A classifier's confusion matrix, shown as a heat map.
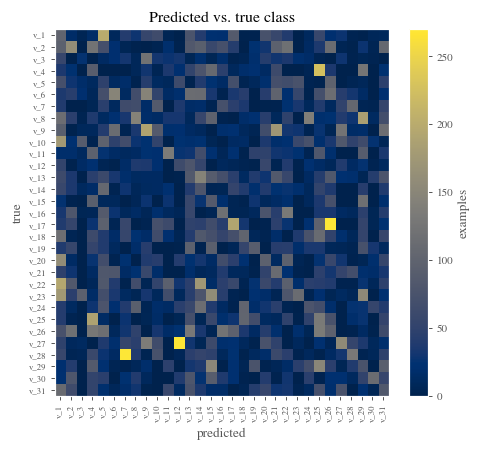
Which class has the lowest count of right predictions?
v_3
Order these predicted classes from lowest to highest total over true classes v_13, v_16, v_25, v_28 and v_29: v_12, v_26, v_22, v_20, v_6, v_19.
v_12, v_6, v_20, v_19, v_26, v_22
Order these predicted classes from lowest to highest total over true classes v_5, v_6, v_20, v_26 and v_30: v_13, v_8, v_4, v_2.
v_8, v_4, v_2, v_13
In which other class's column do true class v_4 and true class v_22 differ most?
v_25
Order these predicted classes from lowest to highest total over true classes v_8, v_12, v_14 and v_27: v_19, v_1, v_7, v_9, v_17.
v_19, v_17, v_7, v_9, v_1
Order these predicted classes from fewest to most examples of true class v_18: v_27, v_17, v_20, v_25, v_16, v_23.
v_20, v_27, v_23, v_16, v_17, v_25
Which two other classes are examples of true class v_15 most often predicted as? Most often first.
v_29, v_4
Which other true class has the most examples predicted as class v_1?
v_22
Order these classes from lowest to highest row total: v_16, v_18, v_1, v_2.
v_16, v_1, v_18, v_2
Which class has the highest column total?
v_1
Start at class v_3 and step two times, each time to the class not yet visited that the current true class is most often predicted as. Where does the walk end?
v_21
